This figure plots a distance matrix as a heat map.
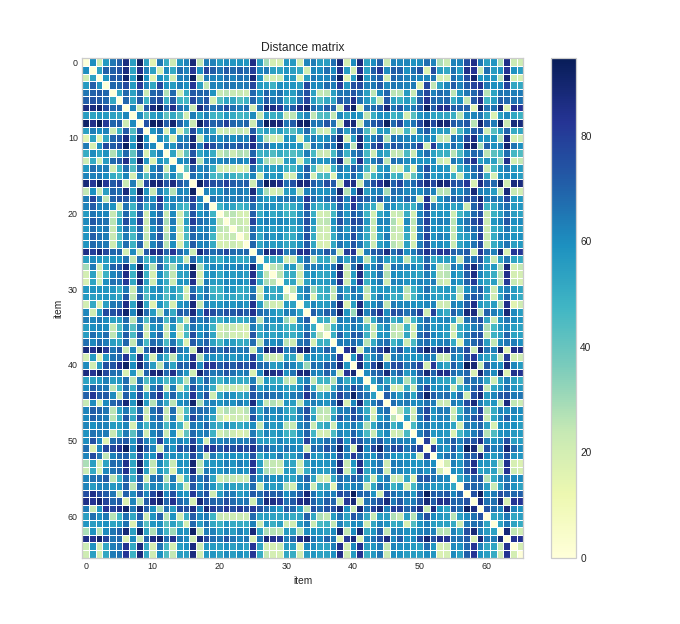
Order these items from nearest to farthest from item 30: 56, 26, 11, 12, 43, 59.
26, 56, 12, 43, 11, 59
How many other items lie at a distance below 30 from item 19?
3
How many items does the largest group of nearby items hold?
17
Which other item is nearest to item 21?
47
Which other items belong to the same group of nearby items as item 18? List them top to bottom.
3, 50, 52
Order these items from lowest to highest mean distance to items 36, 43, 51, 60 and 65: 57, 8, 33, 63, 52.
33, 52, 57, 63, 8
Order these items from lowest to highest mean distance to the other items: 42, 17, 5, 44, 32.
42, 32, 17, 5, 44
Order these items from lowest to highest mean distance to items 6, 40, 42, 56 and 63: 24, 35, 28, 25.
25, 35, 24, 28
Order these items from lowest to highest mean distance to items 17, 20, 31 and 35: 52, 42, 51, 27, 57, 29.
42, 29, 27, 52, 57, 51
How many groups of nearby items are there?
7
